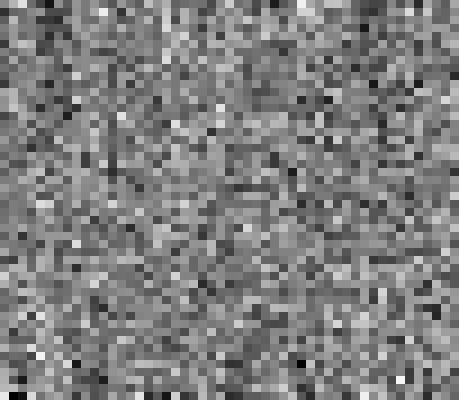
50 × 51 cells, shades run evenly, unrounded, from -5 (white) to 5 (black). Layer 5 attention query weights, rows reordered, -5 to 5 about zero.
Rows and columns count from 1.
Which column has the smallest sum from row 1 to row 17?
19
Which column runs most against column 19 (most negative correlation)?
41
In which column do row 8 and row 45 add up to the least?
5
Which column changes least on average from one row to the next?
10
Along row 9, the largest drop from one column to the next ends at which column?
44
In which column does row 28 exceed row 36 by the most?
11
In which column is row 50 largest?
2
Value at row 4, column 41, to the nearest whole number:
4
